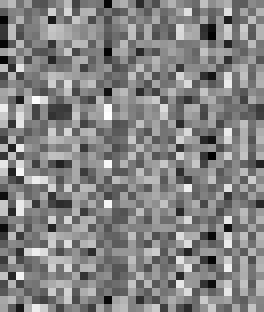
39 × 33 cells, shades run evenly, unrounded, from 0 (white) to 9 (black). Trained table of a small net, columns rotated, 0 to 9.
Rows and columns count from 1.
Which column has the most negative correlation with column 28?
18
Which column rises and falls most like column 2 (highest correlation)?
23
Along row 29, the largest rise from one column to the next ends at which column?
29
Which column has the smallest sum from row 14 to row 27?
3
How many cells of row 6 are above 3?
28
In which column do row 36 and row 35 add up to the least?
31
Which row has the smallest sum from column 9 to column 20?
15
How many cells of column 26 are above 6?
12
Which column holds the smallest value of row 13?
5
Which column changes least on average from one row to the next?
30
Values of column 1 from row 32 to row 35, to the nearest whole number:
4 7 6 2
